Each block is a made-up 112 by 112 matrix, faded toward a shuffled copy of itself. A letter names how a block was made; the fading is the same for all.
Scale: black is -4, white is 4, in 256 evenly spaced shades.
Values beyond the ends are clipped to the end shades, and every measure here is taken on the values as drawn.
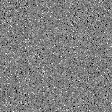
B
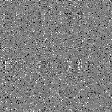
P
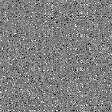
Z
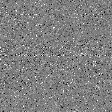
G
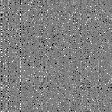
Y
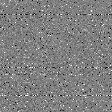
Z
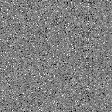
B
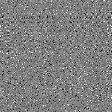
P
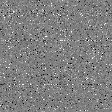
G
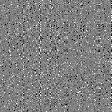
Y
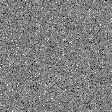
B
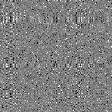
Y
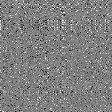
P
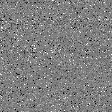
G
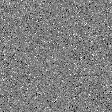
B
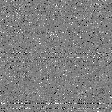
Z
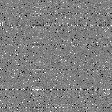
Z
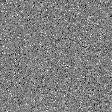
B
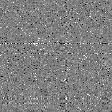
Z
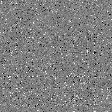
G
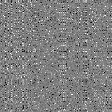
Y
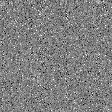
B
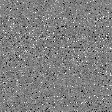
G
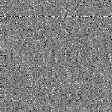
Z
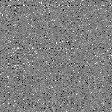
P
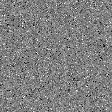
B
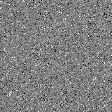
B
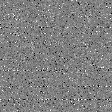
G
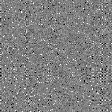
P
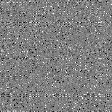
Z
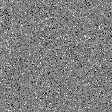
B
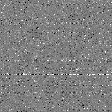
Z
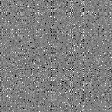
Y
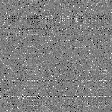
Z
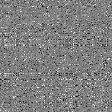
Z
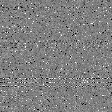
Z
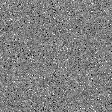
B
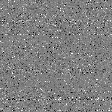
G
